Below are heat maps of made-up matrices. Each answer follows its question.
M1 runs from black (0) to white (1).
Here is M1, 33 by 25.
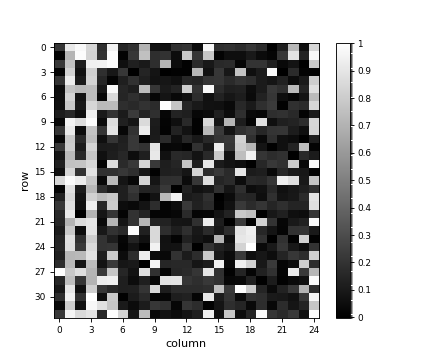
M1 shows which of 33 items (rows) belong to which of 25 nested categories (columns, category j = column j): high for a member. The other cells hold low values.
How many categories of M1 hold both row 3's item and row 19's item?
2
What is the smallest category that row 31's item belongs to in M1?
4
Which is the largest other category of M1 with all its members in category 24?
5
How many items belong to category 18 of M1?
8
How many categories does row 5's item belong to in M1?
9
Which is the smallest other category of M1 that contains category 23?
15
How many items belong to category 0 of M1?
2
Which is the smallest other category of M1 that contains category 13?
17
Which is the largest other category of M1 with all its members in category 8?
2
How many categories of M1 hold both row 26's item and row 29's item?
7
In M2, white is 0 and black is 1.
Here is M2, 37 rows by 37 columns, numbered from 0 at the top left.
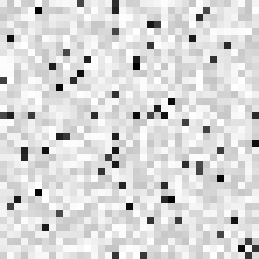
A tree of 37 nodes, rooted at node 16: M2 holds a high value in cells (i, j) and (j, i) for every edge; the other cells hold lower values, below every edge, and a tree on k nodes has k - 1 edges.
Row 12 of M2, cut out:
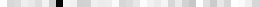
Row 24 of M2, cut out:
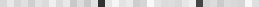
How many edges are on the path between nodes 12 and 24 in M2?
6
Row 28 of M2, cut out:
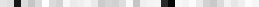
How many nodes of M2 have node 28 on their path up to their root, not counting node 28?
3
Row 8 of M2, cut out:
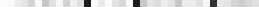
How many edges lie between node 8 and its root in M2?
2
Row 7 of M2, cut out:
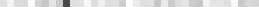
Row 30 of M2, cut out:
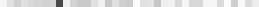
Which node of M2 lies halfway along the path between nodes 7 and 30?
19
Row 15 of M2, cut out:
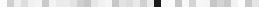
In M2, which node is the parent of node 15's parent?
3
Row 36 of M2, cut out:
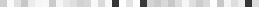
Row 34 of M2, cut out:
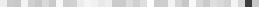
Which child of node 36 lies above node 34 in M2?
35
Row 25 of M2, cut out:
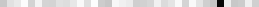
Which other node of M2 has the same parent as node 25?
33
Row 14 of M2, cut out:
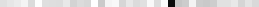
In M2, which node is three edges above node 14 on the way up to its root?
23
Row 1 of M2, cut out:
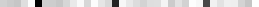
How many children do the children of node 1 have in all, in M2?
2
